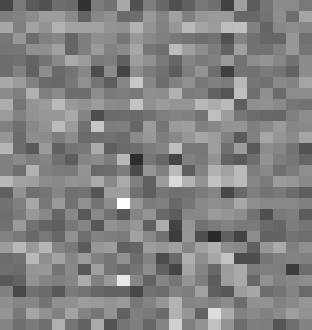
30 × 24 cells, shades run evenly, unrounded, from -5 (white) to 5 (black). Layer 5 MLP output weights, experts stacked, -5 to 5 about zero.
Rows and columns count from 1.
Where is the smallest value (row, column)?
19, 10
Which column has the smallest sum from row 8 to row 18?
17
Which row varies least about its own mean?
28
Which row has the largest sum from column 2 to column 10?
27
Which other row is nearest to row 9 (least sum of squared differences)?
5
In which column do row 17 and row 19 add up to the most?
12
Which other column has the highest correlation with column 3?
18
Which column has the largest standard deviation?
14
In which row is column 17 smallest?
29
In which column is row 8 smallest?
11
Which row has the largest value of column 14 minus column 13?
21
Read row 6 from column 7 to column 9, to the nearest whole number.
-1 0 0
